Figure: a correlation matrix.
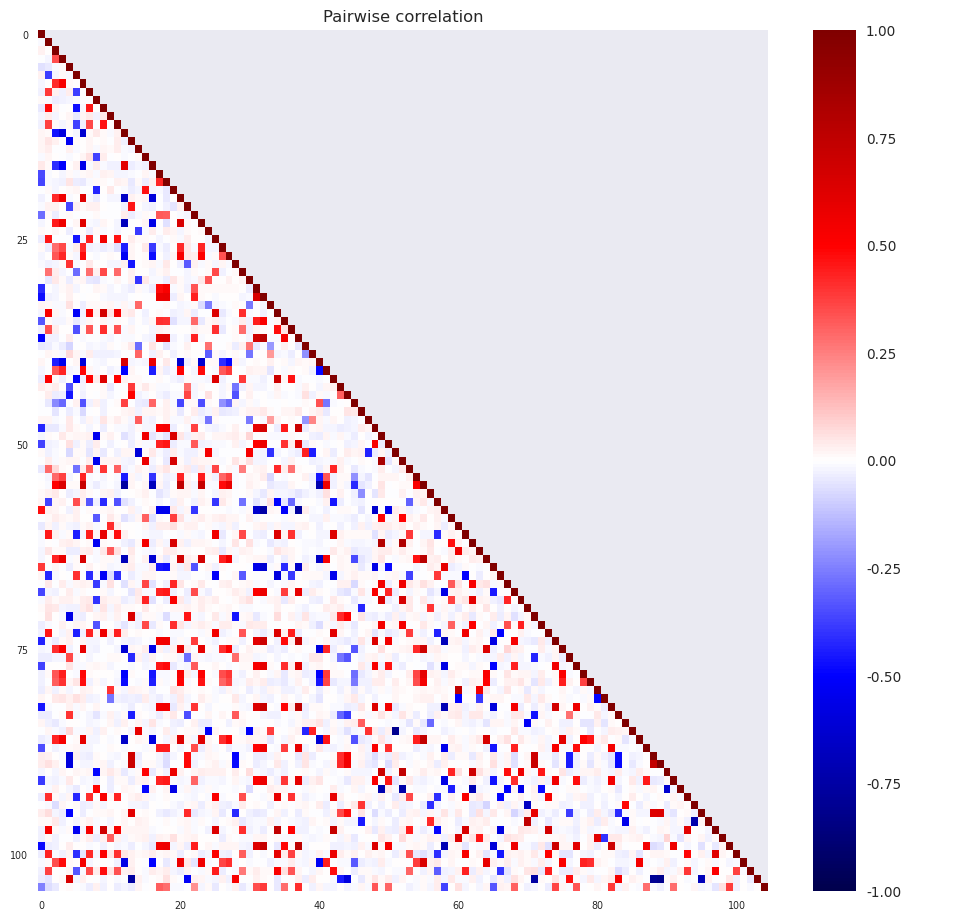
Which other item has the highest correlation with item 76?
103
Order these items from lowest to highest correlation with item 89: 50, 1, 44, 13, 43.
50, 1, 43, 44, 13
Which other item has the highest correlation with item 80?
60
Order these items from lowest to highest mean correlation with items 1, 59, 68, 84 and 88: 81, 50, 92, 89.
92, 81, 50, 89
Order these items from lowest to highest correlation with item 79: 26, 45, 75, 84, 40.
40, 45, 84, 26, 75
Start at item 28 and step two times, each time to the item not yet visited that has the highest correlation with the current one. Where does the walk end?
4
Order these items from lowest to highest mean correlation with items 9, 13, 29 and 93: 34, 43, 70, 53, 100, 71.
70, 43, 71, 53, 100, 34
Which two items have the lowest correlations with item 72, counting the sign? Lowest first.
92, 8
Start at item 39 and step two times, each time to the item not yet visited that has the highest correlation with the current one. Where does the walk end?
14
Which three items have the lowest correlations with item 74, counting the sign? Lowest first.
58, 65, 0
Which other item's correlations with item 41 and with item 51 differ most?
85
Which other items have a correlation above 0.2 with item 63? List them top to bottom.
10, 60, 80, 98
